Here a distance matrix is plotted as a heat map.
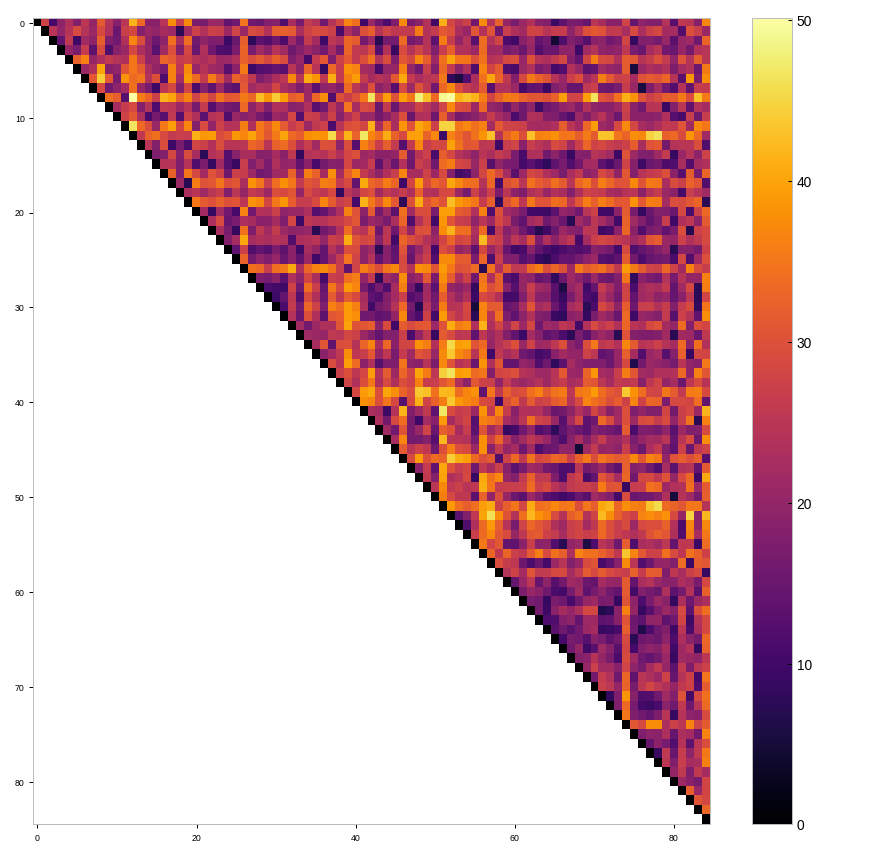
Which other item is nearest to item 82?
22
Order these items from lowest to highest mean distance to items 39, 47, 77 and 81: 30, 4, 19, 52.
30, 4, 19, 52
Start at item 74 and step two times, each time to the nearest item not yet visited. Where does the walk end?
44
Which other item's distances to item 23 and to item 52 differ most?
32
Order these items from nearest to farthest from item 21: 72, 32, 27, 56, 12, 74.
72, 27, 56, 32, 74, 12
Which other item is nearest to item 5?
75
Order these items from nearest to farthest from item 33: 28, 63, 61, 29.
61, 29, 28, 63
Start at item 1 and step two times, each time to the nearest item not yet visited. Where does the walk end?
38
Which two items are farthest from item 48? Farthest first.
8, 39
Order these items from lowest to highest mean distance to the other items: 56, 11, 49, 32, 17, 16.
16, 32, 49, 11, 17, 56
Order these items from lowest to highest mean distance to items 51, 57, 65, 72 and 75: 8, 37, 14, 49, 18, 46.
14, 18, 37, 49, 46, 8
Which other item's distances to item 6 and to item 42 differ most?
53
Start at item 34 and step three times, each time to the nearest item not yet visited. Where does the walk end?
45
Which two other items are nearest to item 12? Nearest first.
51, 84
